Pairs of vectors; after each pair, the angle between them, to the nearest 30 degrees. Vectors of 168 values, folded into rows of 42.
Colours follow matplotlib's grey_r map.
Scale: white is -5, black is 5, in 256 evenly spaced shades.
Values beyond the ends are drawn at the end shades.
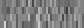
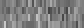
30 degrees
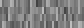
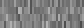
120 degrees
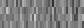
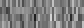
150 degrees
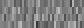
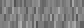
30 degrees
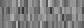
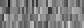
60 degrees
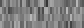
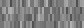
150 degrees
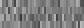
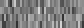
120 degrees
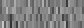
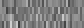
150 degrees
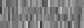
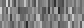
120 degrees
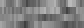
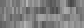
150 degrees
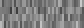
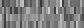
60 degrees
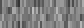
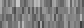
150 degrees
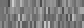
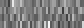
30 degrees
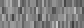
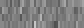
120 degrees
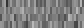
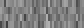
90 degrees
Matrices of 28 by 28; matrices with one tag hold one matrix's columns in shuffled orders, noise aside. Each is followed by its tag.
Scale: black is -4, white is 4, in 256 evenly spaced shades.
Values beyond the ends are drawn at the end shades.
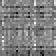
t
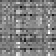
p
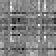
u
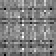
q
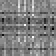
u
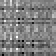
q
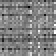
p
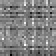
t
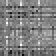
t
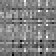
q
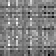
t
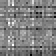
t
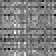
p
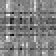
u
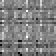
q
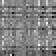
t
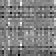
t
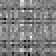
q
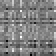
q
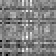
q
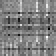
u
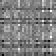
q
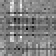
u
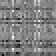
q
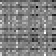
p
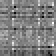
t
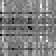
u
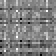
q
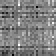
t
